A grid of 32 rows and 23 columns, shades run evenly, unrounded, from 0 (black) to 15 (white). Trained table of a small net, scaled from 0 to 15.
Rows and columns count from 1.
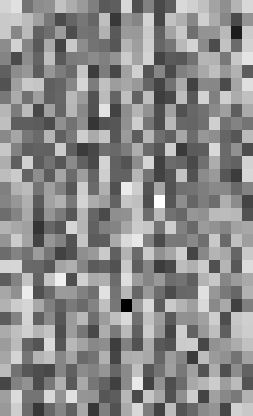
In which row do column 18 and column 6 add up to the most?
1
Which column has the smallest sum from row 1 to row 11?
15
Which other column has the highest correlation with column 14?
23
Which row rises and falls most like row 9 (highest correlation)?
13
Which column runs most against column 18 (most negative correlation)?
10
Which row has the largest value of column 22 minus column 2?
5
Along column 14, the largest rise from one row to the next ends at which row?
31
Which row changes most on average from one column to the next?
8
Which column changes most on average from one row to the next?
16
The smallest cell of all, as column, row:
12, 24
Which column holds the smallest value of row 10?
9
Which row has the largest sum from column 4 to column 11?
22
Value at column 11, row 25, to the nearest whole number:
11
